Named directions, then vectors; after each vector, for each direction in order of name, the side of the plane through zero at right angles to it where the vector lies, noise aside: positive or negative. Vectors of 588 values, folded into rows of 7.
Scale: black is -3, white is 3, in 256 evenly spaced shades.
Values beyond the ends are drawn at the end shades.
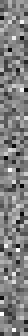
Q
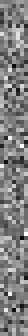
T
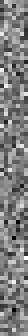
positive, positive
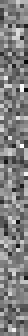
positive, positive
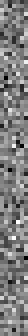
negative, negative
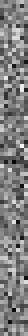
positive, positive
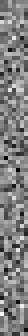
positive, negative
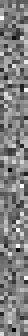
negative, negative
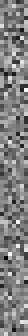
negative, negative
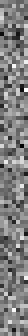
negative, negative
